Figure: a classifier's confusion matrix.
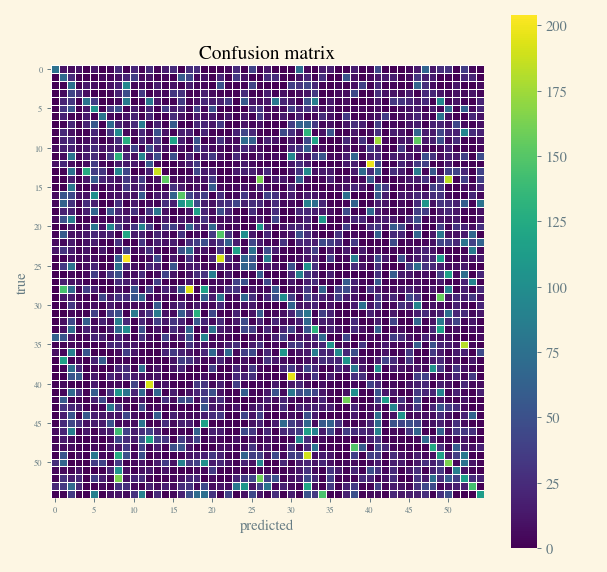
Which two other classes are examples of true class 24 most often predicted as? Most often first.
9, 21
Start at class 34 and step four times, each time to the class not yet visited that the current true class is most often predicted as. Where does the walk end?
41
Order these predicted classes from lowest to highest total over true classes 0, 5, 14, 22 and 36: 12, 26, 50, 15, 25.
12, 15, 25, 26, 50
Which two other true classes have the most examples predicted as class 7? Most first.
20, 43
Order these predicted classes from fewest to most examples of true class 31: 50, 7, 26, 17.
17, 7, 26, 50
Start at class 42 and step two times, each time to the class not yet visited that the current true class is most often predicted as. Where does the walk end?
1
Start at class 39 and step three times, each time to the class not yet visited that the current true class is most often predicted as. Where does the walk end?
8
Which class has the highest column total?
32
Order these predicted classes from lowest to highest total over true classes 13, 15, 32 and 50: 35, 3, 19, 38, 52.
3, 35, 38, 52, 19
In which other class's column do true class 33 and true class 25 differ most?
49
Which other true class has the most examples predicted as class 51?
48
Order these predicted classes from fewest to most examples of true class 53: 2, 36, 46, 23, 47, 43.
36, 43, 46, 47, 2, 23
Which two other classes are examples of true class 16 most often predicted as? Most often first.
5, 37
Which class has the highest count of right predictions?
13
